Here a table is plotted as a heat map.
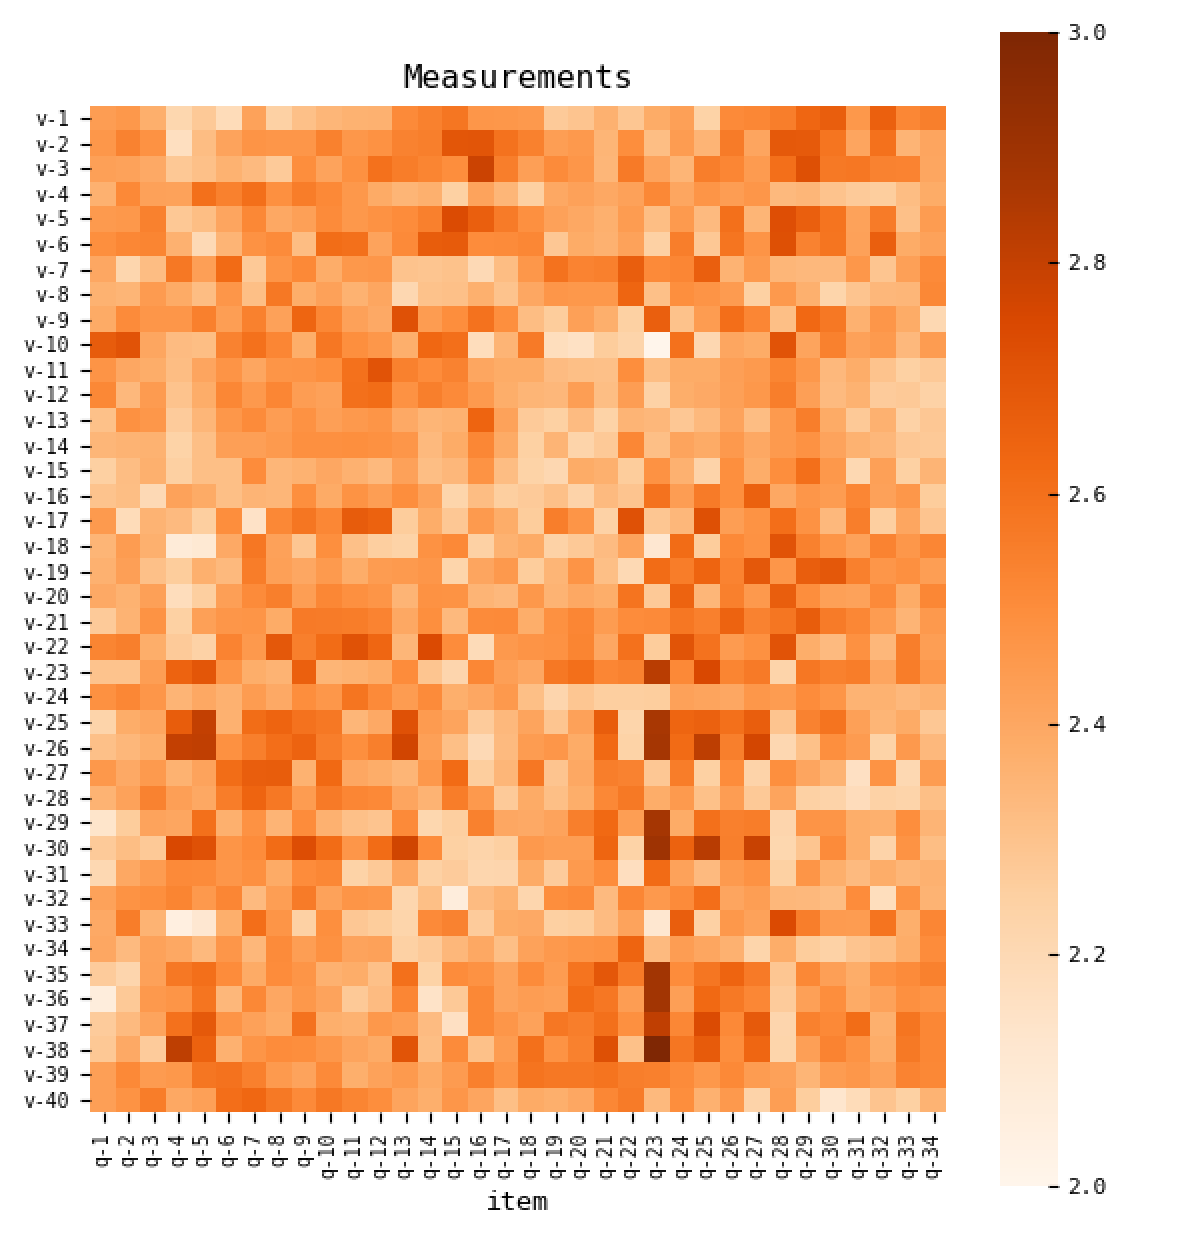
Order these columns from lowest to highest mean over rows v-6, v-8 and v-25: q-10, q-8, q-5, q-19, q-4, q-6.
q-19, q-6, q-5, q-4, q-10, q-8
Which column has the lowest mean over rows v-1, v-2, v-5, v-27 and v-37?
q-4
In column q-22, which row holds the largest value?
v-17
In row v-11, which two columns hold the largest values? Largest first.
q-12, q-11
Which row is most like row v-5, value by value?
v-2
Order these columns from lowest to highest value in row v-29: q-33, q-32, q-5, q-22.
q-32, q-22, q-33, q-5
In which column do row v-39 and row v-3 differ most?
q-29
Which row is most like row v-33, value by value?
v-18
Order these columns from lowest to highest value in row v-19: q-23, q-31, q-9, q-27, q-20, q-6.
q-6, q-9, q-20, q-31, q-23, q-27
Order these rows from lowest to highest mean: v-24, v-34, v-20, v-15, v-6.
v-15, v-34, v-24, v-20, v-6
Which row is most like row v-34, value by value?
v-8
